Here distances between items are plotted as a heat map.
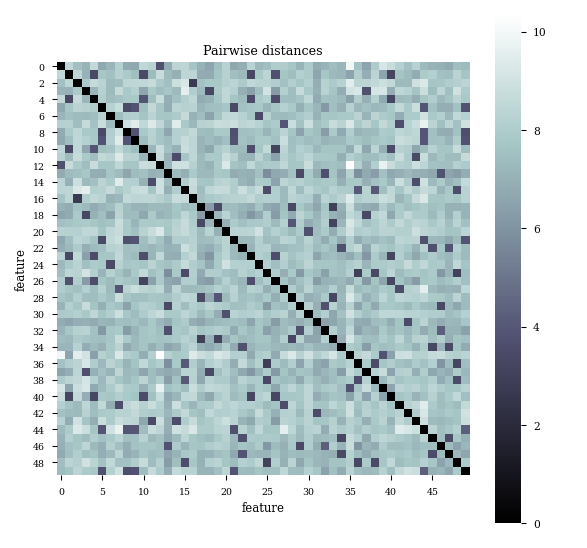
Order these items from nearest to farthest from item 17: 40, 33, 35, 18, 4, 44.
33, 18, 4, 40, 44, 35
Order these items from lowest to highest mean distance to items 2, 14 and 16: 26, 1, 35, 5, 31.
31, 26, 1, 5, 35
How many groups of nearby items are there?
15
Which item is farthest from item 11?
7
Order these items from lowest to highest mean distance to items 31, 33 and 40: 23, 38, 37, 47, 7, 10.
23, 10, 37, 47, 38, 7
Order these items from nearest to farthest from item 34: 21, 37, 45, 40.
45, 37, 21, 40
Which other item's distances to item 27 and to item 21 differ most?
44
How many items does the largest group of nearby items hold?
6
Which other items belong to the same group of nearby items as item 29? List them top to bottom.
13, 32, 46
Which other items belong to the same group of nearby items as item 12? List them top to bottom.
0
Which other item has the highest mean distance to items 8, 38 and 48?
3
